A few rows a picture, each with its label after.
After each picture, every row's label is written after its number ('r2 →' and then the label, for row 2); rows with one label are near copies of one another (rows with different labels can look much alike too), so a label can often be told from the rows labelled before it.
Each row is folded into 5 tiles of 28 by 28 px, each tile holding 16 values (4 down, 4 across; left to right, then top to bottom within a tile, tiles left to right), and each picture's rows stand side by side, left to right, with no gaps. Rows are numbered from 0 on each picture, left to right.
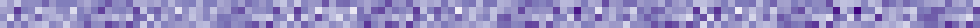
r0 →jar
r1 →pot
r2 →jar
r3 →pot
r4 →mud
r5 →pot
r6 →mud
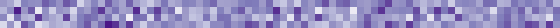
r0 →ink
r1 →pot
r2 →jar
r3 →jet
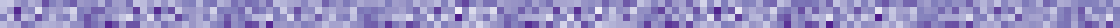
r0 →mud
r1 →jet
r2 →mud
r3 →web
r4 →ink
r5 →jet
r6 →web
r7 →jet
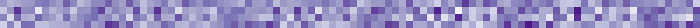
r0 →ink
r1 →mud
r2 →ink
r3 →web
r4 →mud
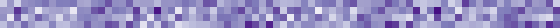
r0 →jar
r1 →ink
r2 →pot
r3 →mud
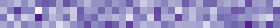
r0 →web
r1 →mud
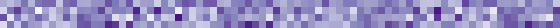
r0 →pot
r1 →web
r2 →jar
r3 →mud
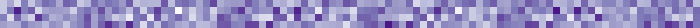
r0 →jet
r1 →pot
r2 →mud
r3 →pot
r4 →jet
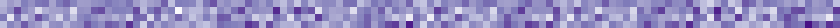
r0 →jar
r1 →pot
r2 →jet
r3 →jar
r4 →jar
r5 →mud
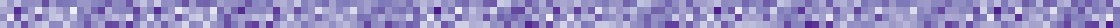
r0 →jar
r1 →jar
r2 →jar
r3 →ink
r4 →ink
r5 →ink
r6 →jar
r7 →jet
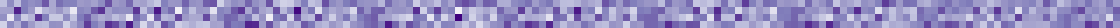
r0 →jar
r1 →ink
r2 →mud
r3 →web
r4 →mud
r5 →mud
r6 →web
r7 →ink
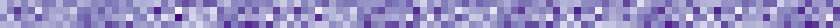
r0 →jet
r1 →web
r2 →jar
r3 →jar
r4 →ink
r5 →ink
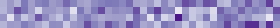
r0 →jar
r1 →web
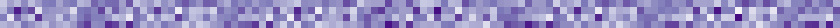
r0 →jet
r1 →web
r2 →ink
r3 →mud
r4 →web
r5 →web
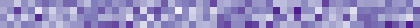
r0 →web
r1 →pot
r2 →mud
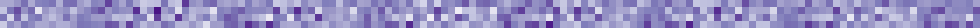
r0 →pot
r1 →mud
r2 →jet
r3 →jar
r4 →jet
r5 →mud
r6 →jar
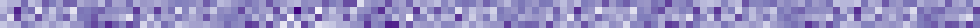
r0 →mud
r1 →ink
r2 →ink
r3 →web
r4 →jar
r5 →mud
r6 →mud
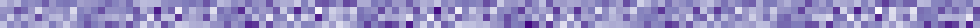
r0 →jar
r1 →ink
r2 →web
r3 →ink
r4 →ink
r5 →pot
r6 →web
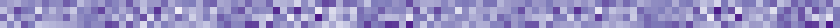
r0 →ink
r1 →pot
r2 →web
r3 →pot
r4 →web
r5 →jet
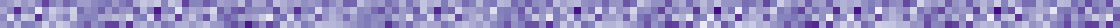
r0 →web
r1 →mud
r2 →ink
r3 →jet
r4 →ink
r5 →ink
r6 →ink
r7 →jet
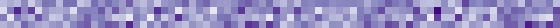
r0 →jet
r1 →jar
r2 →jar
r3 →mud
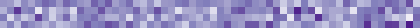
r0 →web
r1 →jar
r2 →jet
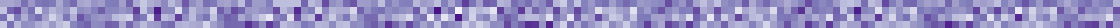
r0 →pot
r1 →mud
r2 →mud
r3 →web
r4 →jar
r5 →jar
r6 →mud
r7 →web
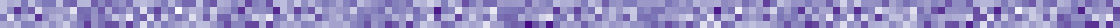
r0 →jet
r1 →pot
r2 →jet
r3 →mud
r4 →mud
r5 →ink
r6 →jar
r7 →pot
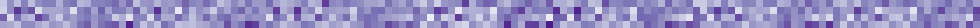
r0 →jet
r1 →ink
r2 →mud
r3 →jar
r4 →mud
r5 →jet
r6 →jar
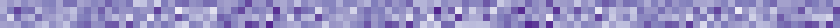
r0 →jet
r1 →jar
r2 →jet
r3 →ink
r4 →web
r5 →pot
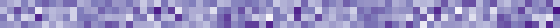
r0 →web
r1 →jet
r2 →mud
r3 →pot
